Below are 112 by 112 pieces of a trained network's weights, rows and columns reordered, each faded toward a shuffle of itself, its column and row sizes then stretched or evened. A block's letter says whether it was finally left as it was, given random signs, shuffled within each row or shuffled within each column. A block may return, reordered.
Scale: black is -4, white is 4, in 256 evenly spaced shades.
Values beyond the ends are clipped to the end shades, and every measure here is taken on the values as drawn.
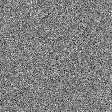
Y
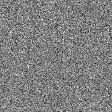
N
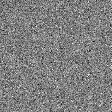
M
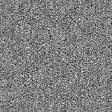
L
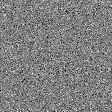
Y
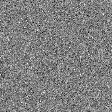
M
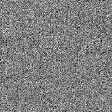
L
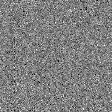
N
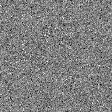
M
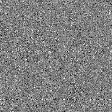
N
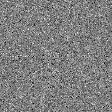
N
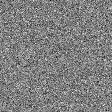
Y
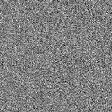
L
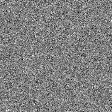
N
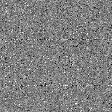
L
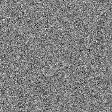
M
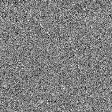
N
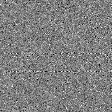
L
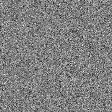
M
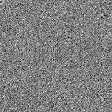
L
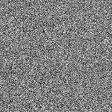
N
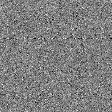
N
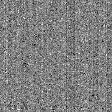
L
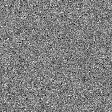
Y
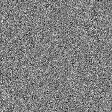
M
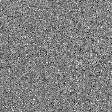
N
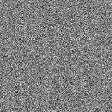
L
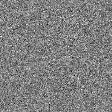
N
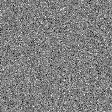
M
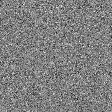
Y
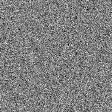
M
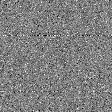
Y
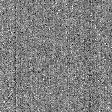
M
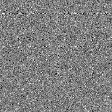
L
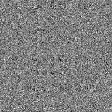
L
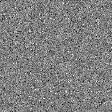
N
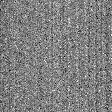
M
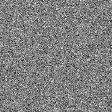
N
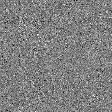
N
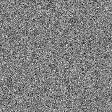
M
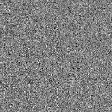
L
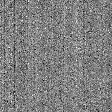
M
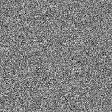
L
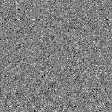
L
